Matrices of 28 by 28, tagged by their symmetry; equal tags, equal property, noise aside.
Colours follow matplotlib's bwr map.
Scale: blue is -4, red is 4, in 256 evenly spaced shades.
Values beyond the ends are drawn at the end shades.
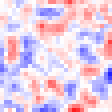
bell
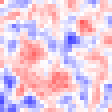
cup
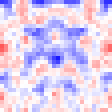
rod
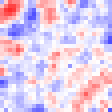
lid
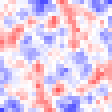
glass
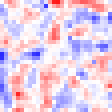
bell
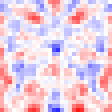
rod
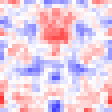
rod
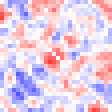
cup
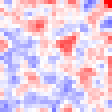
cup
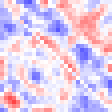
cup
